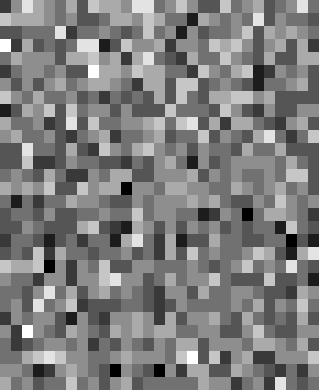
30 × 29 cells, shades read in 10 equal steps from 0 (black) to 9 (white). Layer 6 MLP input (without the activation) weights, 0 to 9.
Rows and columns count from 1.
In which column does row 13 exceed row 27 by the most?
3
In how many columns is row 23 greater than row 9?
13
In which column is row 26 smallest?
2
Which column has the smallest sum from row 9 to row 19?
6
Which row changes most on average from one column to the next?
4
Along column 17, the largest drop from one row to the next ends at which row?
29
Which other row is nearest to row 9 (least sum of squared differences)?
23
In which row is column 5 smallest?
21
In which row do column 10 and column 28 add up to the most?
1
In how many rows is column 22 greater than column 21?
15
